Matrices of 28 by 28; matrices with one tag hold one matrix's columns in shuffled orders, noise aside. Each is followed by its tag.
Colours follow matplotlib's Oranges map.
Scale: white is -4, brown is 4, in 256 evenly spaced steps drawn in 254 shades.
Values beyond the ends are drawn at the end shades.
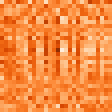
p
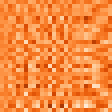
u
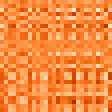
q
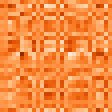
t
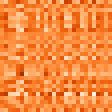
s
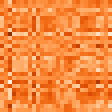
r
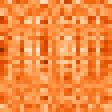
p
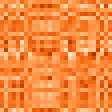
t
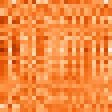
p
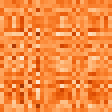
r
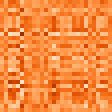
r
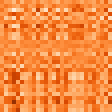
q
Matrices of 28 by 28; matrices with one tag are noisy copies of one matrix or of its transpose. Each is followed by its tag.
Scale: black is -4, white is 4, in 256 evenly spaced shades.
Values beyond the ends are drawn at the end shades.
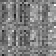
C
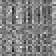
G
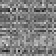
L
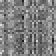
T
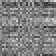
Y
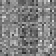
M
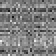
L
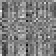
Y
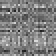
L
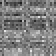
C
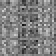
M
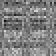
C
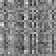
T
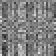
Y
